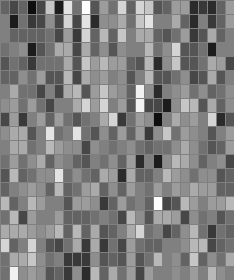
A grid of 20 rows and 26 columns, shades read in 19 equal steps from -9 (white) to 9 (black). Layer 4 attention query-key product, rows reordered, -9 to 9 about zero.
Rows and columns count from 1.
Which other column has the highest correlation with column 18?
26
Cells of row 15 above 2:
4
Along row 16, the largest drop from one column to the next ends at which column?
15
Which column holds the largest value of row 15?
12
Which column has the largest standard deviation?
10
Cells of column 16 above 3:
2
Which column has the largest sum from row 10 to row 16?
17
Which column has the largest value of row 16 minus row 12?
21
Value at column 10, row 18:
5
